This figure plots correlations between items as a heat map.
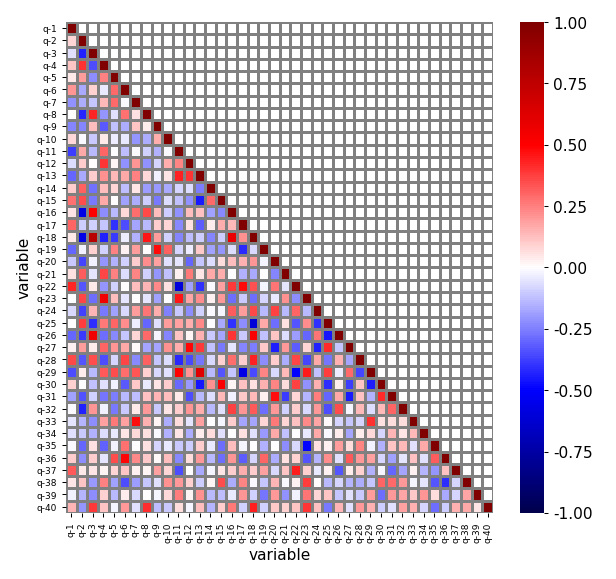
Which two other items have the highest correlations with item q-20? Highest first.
q-31, q-24
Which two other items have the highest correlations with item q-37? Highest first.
q-22, q-1
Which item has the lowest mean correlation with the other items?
q-2
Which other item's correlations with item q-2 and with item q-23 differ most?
q-40
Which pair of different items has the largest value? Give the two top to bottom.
q-3, q-18
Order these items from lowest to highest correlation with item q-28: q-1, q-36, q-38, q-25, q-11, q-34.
q-11, q-25, q-38, q-34, q-36, q-1
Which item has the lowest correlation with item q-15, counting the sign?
q-13
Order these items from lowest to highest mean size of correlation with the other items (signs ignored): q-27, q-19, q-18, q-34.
q-34, q-19, q-27, q-18
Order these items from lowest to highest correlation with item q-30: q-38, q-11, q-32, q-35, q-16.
q-11, q-35, q-16, q-32, q-38
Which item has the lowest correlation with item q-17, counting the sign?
q-29
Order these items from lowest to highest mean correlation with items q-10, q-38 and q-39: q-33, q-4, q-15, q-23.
q-33, q-15, q-4, q-23
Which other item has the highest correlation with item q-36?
q-6
